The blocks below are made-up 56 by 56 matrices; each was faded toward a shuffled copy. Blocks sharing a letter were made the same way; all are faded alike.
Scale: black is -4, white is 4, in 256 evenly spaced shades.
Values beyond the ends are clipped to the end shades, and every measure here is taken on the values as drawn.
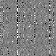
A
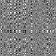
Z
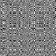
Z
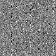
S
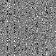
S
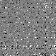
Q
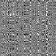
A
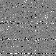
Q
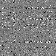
Q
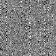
S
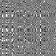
Z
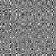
Z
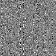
S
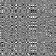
Z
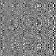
A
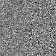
S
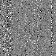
S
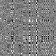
Z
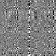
A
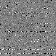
Q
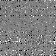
Q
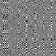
Z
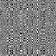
Z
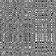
Z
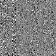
S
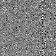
S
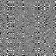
A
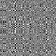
Z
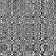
Z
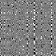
A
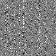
S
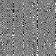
A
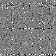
Q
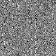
S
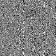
S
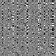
A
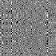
A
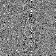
S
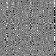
A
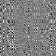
A
